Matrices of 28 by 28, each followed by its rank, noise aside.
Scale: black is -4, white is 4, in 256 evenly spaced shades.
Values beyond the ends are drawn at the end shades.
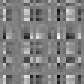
one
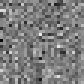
six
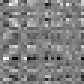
two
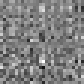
four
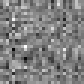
four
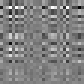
one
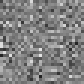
six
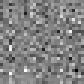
six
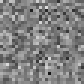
six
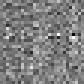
six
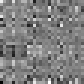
three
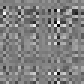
two
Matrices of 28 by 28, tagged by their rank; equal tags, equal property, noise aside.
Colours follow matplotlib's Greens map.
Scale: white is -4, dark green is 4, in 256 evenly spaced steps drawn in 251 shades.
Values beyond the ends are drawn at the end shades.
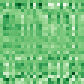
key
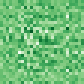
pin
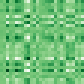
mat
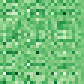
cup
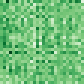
pin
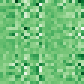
cup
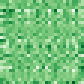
pin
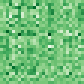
pin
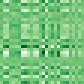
mat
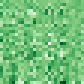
pin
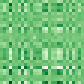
mat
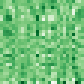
cup
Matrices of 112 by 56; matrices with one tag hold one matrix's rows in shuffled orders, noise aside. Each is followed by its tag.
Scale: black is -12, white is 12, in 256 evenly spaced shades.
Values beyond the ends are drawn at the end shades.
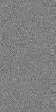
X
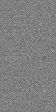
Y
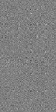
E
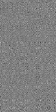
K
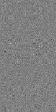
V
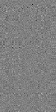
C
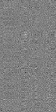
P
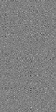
E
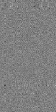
V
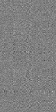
Y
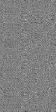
P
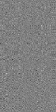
C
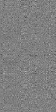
P
